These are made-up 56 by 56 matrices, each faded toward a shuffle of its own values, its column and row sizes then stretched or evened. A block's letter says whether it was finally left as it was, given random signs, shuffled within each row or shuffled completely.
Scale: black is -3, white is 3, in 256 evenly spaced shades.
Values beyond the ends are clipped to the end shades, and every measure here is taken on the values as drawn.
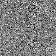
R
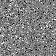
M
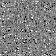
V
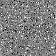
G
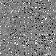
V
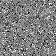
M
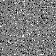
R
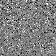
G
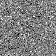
G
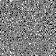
V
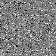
G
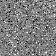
R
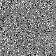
R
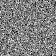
M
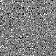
V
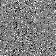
R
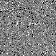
V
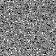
V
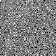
R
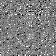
V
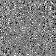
V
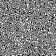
G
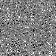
R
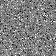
M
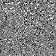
R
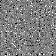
V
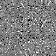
V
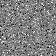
M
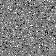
M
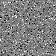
M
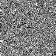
R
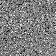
G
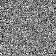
R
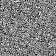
M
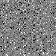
V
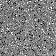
M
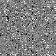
V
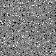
R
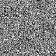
V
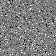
M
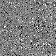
R
